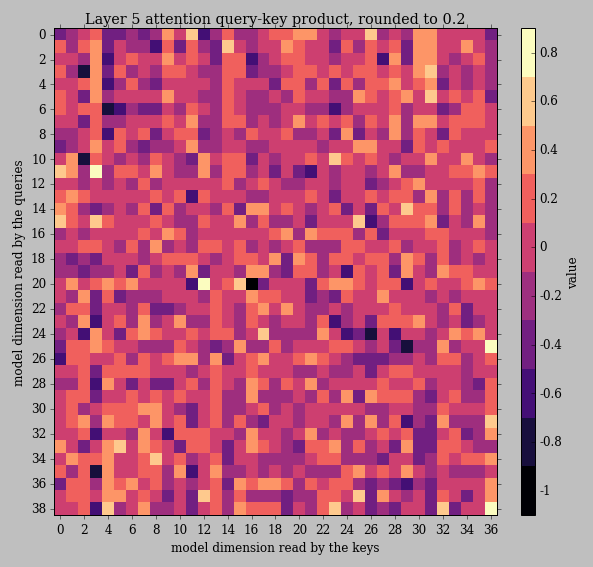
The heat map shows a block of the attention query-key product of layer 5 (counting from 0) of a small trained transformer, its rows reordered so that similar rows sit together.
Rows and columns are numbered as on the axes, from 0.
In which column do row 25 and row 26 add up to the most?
36
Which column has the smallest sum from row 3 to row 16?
4
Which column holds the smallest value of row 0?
12
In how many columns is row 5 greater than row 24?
14
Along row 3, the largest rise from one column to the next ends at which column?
3
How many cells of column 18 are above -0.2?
23
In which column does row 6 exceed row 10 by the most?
2
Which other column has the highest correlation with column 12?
1
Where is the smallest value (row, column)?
20, 16
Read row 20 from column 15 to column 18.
0.6 -1 -0.4 0
